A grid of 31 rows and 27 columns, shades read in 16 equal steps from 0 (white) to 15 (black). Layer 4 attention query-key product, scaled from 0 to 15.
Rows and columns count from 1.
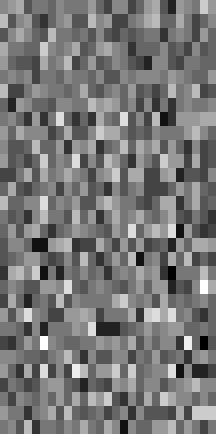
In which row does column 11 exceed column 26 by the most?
21
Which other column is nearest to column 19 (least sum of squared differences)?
12
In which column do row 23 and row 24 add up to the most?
13
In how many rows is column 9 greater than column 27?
7
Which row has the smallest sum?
23
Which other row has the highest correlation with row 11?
16
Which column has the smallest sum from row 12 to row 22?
15
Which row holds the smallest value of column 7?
3
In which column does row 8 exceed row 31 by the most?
22
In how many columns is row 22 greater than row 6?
12
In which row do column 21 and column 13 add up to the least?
29
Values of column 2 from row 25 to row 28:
12 7 9 8
